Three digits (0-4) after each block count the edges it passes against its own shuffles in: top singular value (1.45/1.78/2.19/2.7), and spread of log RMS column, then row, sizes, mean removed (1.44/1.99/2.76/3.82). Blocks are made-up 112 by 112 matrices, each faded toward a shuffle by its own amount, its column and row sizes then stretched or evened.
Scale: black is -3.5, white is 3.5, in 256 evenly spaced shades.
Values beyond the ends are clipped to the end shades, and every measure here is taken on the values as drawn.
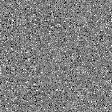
2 1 1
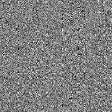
2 3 1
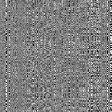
4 4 0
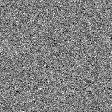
1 0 1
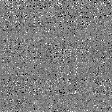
0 2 2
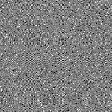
4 1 1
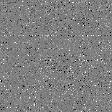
1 1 2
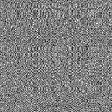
4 2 0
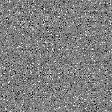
2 1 0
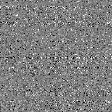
2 1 3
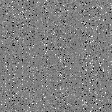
0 2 0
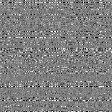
4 0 4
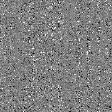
1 3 1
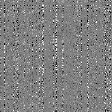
2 4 2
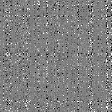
3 4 2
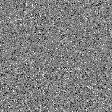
1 0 1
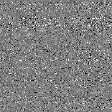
1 1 3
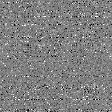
2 0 3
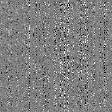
0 4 1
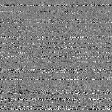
1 1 4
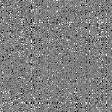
3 3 2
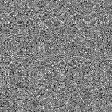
3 0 0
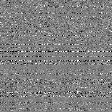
2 1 4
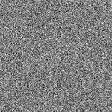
2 0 0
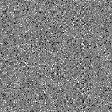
3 1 0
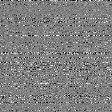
2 0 4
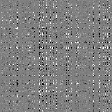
4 4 3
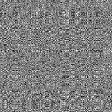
4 1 3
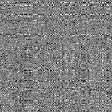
4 1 3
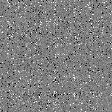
1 2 1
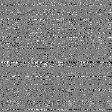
3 2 4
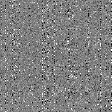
3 3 1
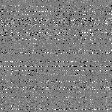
1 2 4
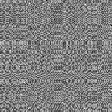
4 1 1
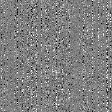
0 4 0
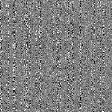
3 4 0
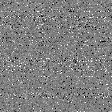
1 0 3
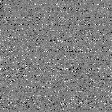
1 0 3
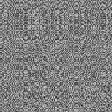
4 0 1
